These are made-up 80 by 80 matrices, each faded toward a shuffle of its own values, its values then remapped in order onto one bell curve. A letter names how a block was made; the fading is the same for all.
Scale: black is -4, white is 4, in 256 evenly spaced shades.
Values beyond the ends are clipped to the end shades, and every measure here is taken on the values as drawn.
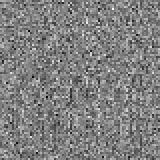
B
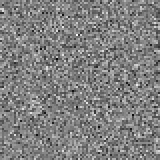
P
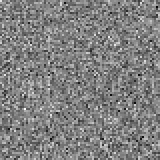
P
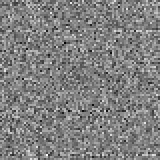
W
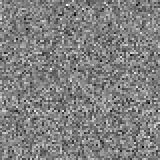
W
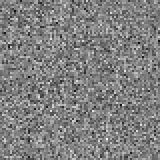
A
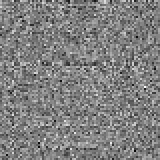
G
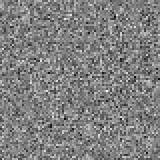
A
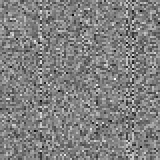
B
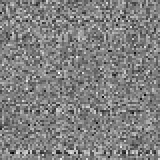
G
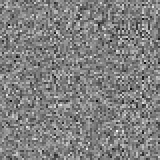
B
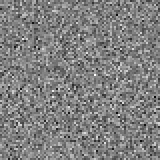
P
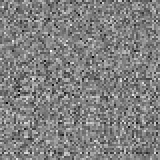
G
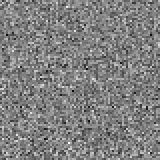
W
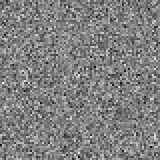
A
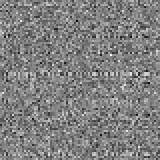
G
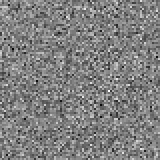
B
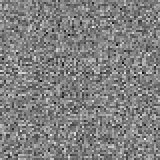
G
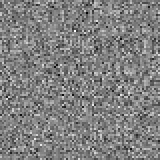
G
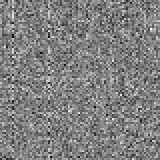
B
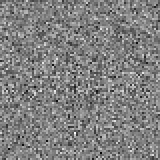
A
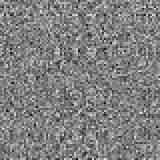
G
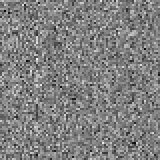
B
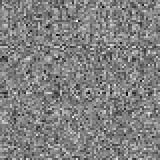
G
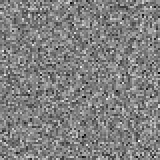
P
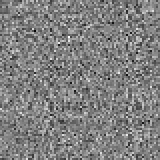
B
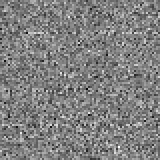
W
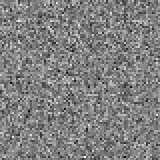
A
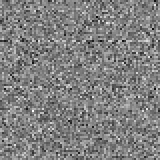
W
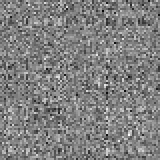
B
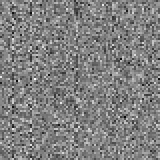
B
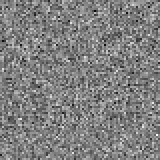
P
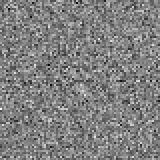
W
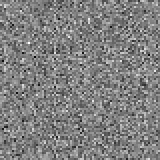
B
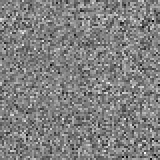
A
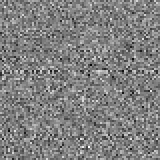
G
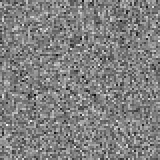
P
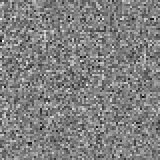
A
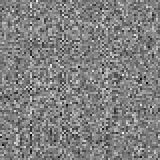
B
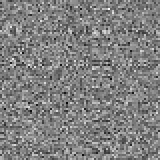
G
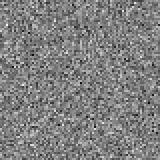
P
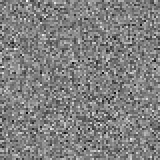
A
